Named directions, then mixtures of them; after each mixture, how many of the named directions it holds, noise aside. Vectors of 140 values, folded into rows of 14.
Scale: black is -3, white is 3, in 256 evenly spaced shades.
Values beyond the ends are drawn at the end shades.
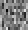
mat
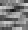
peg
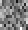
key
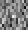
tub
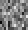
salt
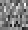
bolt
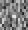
one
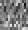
one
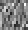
two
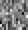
three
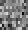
three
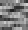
one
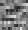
two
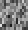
three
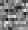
three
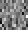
two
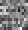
four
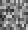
four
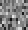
three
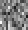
one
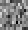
three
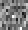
four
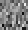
four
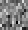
four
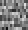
three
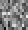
one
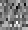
one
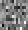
four
